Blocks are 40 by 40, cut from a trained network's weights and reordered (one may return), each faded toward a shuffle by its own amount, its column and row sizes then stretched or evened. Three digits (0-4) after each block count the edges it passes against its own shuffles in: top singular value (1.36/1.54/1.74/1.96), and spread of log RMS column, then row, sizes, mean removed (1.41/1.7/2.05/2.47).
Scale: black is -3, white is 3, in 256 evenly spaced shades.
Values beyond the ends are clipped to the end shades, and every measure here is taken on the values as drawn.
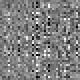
3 4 2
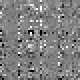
1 4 3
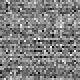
2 1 1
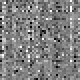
2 2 3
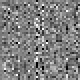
2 4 0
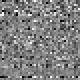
1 1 4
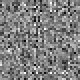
2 2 1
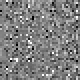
0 4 1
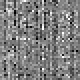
3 2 2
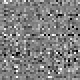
0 2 4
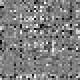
1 4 4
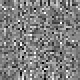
1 3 0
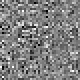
2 3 2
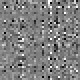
1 4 3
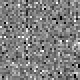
0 1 0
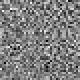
3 0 2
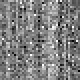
3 2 1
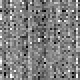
3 3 1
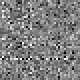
1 2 3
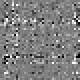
0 4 4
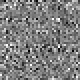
2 1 3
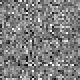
3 3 2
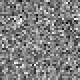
0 1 0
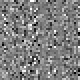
0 4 1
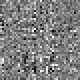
2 3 2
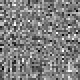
3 3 0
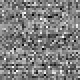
1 0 0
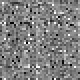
0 0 2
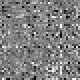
1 3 4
